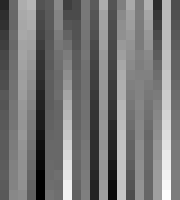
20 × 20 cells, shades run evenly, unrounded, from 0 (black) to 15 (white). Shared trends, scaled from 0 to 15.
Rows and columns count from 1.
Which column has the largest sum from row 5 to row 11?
19
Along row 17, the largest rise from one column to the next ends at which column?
14
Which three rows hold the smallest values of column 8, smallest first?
1, 2, 3
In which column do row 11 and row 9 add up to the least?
5
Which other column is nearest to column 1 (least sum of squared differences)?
9
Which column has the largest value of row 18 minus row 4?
8
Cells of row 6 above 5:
16
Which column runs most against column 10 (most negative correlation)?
13
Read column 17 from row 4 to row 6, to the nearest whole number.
9 9 8
